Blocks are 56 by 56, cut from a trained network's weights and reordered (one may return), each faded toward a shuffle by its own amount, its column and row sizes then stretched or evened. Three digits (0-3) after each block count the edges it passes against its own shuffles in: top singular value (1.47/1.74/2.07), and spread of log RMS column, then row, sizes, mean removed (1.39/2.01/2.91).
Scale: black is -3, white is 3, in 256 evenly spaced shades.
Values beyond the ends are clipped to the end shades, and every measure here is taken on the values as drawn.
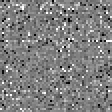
0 1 1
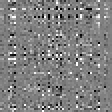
3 3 2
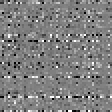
3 2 3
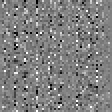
1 3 0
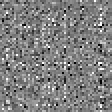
2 2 1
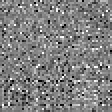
2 0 1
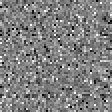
1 0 0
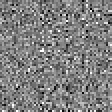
2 1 2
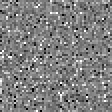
0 1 0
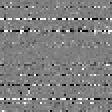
3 0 3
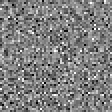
3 0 1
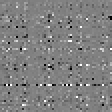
2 2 2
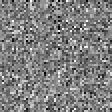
1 2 1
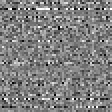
0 0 3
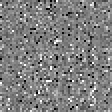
0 2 0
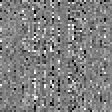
2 3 0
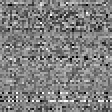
0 1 3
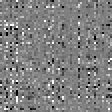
1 3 2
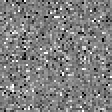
0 1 1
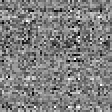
0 2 2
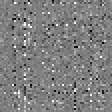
0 2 1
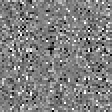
2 2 1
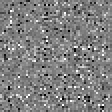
0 1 2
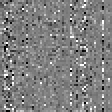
0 3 0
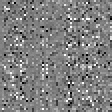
1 3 1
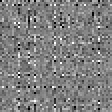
2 2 2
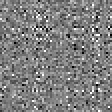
3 2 1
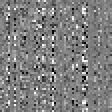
3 3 1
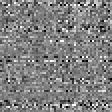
0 1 3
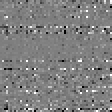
1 1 3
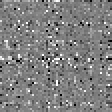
1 2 2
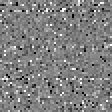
0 0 1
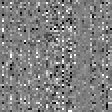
1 3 0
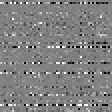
3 1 3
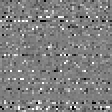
0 0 3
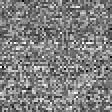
0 0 2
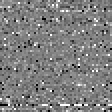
1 0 2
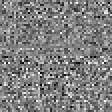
0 0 3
